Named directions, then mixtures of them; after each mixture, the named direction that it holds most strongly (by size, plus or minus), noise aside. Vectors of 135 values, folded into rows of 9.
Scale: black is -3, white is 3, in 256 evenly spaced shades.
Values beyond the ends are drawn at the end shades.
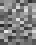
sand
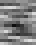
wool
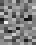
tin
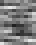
wool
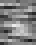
wool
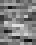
wool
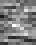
wool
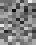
sand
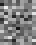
tin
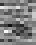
wool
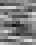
wool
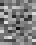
tin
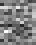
sand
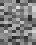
sand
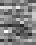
wool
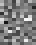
tin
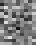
tin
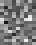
tin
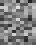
sand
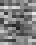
wool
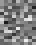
tin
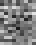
tin
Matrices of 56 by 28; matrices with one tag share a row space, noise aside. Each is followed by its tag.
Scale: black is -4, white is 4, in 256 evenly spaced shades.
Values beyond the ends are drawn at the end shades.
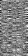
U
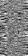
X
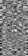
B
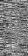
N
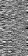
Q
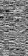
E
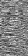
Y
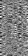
B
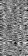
B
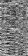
Y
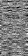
U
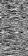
Y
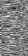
Y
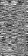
Q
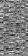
E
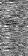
Y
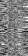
X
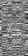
U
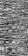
N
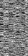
E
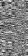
Q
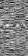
E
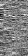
N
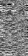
Q
